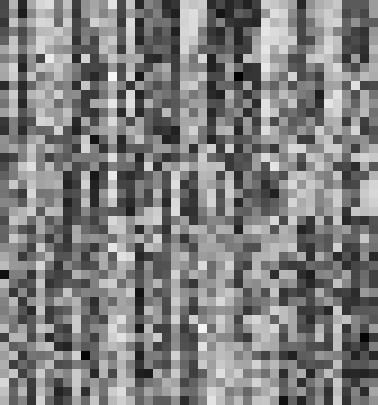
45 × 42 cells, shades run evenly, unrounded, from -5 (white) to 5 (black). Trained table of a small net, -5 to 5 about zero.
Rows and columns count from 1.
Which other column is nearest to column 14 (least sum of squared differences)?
25
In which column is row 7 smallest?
6
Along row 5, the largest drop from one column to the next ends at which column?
21
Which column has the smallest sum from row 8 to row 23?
13
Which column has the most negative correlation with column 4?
14
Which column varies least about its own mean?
23
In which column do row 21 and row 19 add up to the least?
4
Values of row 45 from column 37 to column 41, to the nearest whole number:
3 -3 3 0 1
